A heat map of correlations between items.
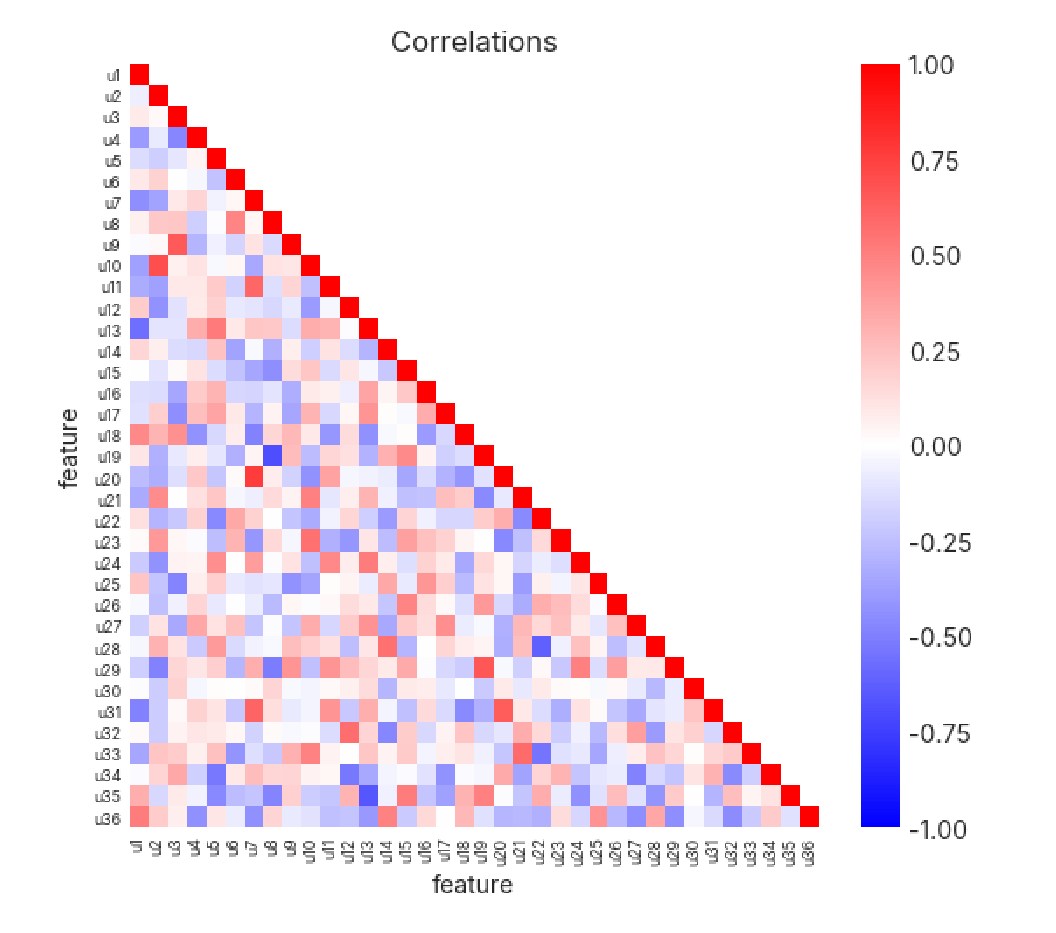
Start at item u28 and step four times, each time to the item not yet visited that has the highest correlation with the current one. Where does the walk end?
u18
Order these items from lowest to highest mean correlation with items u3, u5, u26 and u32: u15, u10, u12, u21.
u10, u21, u15, u12
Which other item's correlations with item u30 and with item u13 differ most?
u35
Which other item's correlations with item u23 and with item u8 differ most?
u15
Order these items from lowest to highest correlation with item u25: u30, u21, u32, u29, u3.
u3, u21, u32, u29, u30
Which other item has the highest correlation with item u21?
u33
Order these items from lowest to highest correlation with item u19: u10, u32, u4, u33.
u10, u32, u33, u4
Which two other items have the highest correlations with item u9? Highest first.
u3, u29
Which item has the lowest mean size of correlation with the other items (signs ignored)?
u30
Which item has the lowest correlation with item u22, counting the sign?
u28
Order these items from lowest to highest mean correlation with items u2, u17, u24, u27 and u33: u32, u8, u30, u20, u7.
u20, u7, u30, u8, u32
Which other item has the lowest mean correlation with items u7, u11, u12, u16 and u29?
u2
